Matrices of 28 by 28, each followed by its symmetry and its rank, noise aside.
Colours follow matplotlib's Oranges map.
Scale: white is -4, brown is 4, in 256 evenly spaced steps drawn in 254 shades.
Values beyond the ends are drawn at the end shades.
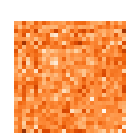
symmetric, rank four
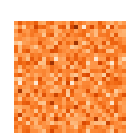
antisymmetric, rank four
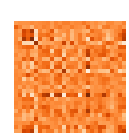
symmetric, rank two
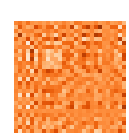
no symmetry, rank three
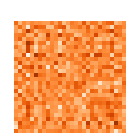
no symmetry, rank four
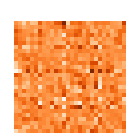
antisymmetric, rank four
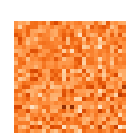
no symmetry, rank four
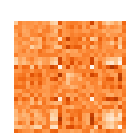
symmetric, rank two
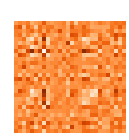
symmetric, rank two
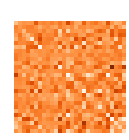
symmetric, rank four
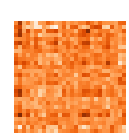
no symmetry, rank three
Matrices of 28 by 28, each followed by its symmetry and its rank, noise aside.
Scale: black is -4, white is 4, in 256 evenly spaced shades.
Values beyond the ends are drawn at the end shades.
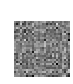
symmetric, rank four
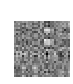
no symmetry, rank three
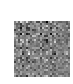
no symmetry, rank three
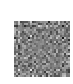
antisymmetric, rank six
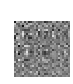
no symmetry, rank three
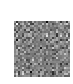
no symmetry, rank four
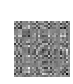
symmetric, rank three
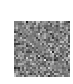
antisymmetric, rank six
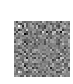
no symmetry, rank four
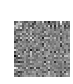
symmetric, rank six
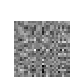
no symmetry, rank three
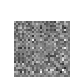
symmetric, rank four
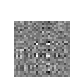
no symmetry, rank three
